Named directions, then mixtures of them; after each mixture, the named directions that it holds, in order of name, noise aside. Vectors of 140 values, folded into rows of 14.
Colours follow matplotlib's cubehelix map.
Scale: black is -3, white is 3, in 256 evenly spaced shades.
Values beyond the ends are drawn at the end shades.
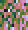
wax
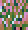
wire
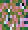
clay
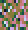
clay, wax, wire.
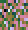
clay, wax, wire.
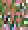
clay, wax, wire.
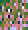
clay, wax, wire.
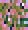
clay.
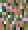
clay, wire.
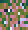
clay, wax.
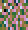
clay, wax, wire.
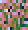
clay, wax.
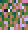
clay, wax.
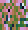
clay.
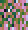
wax.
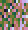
wax.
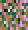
clay, wax, wire.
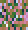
wax, wire.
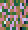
clay, wire.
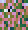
clay, wax.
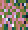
clay, wax.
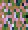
clay, wax.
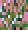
wire.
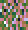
clay, wax, wire.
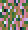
clay, wax, wire.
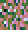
clay, wax, wire.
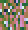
clay, wax, wire.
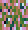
clay, wire.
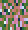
clay, wax, wire.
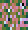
clay.
